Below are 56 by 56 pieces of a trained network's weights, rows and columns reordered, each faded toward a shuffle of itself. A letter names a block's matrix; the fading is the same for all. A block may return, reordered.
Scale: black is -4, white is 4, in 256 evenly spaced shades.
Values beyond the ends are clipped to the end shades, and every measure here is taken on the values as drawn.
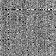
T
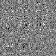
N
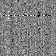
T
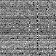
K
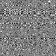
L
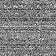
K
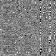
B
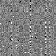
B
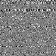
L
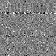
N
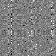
B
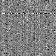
T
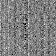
T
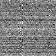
K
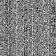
T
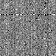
T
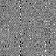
B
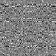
L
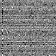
K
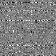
L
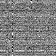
K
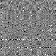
N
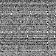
K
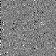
B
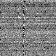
K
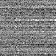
K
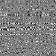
L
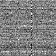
K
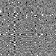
N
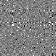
N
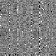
B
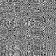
B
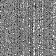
T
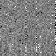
B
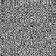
B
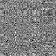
B
